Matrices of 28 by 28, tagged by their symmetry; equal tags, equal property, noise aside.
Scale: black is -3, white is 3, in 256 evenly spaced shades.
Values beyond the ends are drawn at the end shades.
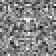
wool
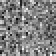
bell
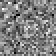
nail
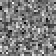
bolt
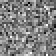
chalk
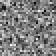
chalk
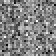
bell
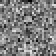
wool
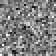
chalk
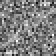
bolt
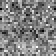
wool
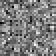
bell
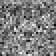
wool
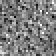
bolt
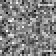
bell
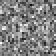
bell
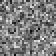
nail
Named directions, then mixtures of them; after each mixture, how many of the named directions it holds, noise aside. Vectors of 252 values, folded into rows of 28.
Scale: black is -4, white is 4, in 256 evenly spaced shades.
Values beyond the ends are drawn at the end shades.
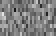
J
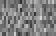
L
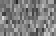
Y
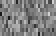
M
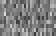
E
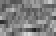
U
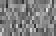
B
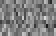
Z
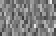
three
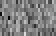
one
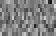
two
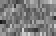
two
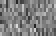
three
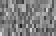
one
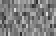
one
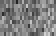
one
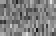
four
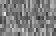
one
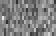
one
